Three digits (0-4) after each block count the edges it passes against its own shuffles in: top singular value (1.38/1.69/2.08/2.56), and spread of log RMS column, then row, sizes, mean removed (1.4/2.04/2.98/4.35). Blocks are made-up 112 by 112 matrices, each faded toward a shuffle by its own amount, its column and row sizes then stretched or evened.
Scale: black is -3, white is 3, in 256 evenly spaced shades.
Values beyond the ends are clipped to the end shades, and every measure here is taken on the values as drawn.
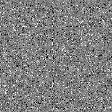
2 1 2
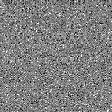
3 0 0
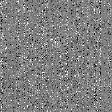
2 3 0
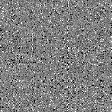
3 2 1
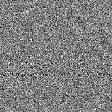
2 0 1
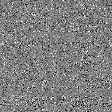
0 1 2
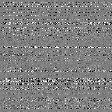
2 2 4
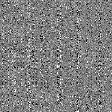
3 3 1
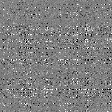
3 2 3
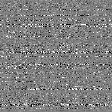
1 1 4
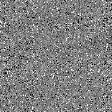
1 2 1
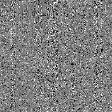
1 3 0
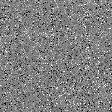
2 1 0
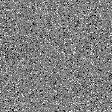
1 1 0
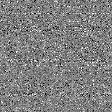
2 1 2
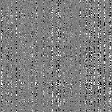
3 4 2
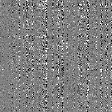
3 4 2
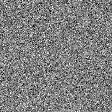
0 1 0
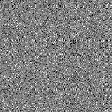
4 1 1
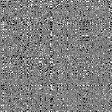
4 3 3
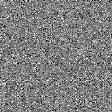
2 0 2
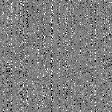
3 3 0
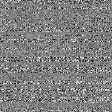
0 1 4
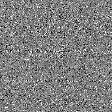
1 1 2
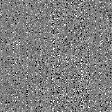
2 3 1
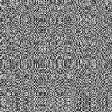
4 3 0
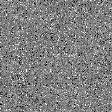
0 2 1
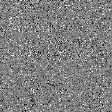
0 2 2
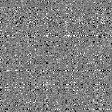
3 2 3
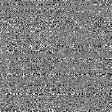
1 2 4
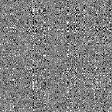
3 3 2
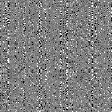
4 3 0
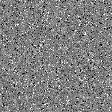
1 1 0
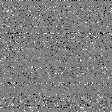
1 0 3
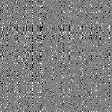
4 3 2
